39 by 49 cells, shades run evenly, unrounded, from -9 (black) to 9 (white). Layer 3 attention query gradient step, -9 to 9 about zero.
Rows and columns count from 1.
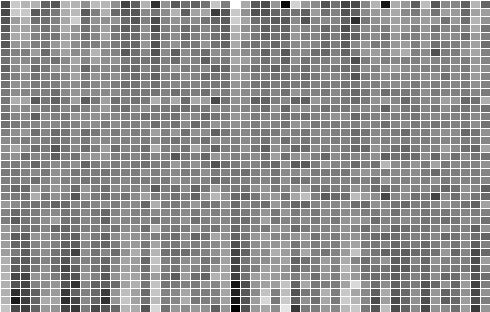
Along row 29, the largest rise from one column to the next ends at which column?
16
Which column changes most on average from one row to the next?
22
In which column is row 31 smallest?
24
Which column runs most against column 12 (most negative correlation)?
45
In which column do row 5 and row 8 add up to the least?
36
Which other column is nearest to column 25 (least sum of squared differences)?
43
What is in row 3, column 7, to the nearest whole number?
3
